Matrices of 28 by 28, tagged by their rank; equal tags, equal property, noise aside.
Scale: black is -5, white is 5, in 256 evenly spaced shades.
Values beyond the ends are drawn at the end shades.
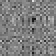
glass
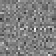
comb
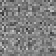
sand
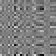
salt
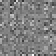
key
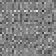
key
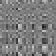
salt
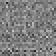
sand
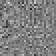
key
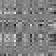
salt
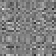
glass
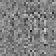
key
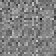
comb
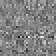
sand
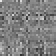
glass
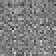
comb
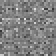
sand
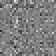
comb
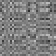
salt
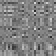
salt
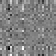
salt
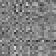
key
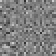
sand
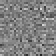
key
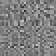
key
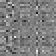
key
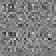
key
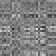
salt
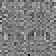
key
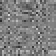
sand
